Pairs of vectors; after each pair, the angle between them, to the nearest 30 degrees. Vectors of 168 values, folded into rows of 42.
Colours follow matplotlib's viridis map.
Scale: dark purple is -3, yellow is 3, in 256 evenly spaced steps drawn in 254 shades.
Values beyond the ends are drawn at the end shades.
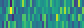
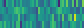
90 degrees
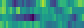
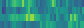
150 degrees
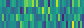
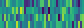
150 degrees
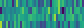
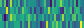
60 degrees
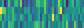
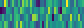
150 degrees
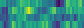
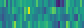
30 degrees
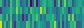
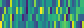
60 degrees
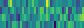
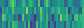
60 degrees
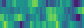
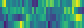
150 degrees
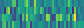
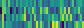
90 degrees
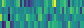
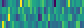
150 degrees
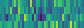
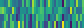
120 degrees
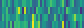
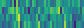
90 degrees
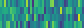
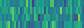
30 degrees
